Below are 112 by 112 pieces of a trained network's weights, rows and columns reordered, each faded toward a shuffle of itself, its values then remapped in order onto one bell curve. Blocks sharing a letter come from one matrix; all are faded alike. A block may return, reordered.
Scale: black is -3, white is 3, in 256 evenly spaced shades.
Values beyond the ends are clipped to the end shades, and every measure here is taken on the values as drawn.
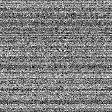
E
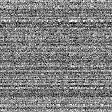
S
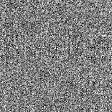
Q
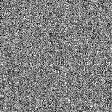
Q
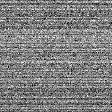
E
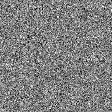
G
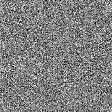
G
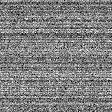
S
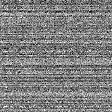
S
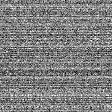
S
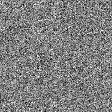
G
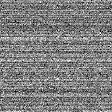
E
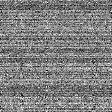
E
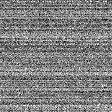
S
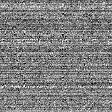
E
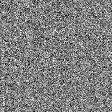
Q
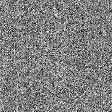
Q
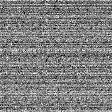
E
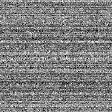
E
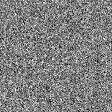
G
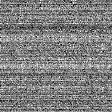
E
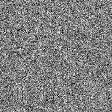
Q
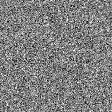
G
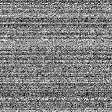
S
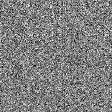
Q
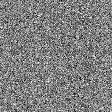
G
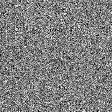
Q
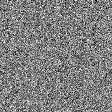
G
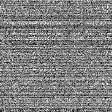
E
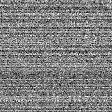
S
